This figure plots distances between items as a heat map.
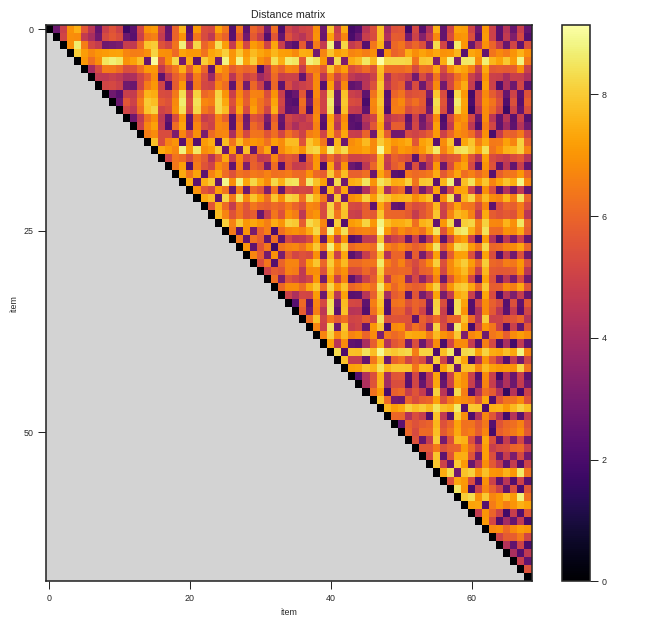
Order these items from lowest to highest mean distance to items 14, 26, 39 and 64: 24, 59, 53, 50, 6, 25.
53, 6, 24, 50, 25, 59
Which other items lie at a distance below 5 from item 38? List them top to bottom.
3, 47, 59, 62
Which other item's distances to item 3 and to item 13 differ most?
47
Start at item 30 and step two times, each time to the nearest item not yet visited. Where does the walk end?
23
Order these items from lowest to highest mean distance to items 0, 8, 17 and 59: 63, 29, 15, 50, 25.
63, 50, 29, 25, 15
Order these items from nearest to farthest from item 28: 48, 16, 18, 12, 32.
12, 48, 16, 18, 32
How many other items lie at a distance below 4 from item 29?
4
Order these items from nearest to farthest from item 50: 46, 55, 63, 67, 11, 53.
63, 46, 11, 53, 67, 55
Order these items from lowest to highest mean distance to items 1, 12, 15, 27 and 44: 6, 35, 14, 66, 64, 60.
64, 66, 6, 35, 60, 14
